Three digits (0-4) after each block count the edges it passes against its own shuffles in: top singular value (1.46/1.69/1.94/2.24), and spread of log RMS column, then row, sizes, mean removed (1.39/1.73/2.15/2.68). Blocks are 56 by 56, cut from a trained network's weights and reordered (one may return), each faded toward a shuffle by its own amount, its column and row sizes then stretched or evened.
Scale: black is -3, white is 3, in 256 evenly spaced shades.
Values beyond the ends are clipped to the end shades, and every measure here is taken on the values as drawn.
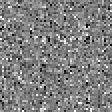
0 3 1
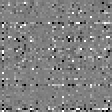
2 3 4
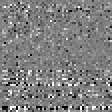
3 2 4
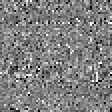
0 2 3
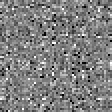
2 2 1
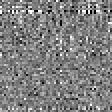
3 1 3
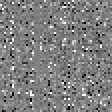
0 4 1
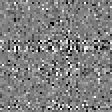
3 3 3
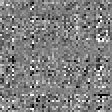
2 4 4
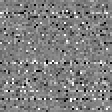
2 0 4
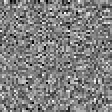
2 1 1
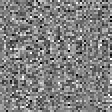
3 3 1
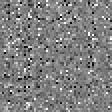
1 3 1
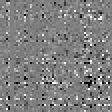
2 4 3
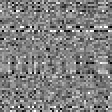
4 0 4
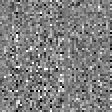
1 4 2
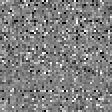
0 1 3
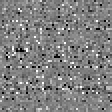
0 0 3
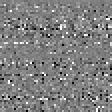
0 0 4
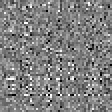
3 4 2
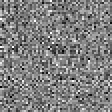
3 1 0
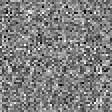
2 0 1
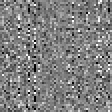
2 4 0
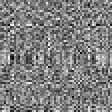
4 2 2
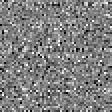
2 0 1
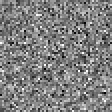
0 1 1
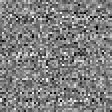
3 1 2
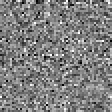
0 0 3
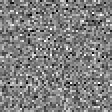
0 1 2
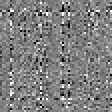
3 4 2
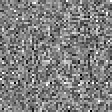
2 1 0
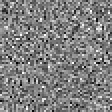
2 0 1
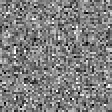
1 2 0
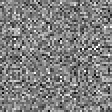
3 1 1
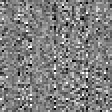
2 4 0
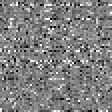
2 0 3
